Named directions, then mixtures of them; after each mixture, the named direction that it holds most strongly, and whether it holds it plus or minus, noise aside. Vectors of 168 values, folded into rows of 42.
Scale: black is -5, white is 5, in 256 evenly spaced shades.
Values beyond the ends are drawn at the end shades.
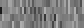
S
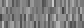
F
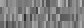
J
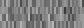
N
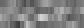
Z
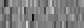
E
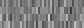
N, plus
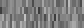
S, plus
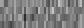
J, plus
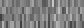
F, plus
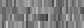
F, minus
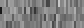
S, plus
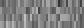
J, minus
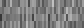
F, plus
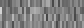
S, minus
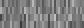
F, plus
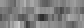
Z, minus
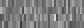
F, plus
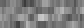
Z, plus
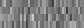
F, minus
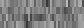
N, plus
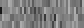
S, plus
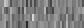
E, minus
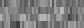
Z, plus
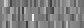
E, minus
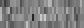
E, plus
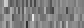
E, minus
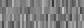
F, minus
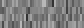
F, minus
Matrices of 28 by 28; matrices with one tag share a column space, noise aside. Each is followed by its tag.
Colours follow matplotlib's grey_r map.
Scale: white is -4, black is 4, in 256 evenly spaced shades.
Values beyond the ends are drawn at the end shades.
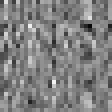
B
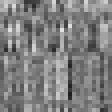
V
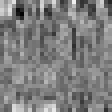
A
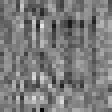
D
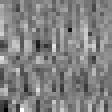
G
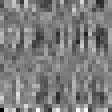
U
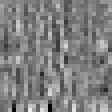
G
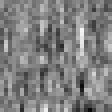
G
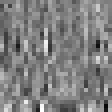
G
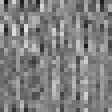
V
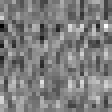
B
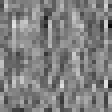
D
